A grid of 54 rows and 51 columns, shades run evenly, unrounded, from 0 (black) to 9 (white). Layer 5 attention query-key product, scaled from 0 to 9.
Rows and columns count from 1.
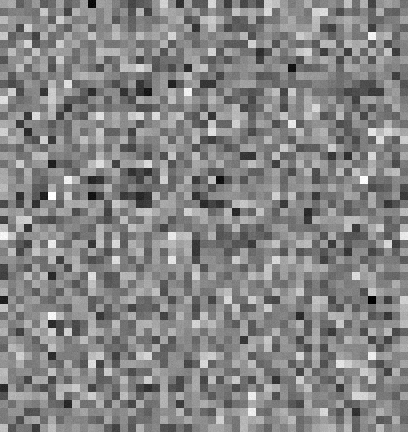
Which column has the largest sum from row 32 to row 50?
12
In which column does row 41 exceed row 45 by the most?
15
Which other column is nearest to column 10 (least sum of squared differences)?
11
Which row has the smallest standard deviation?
36
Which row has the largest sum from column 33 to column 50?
17
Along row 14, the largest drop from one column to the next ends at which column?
31
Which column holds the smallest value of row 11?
22
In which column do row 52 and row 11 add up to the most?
32
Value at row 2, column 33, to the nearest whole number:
5
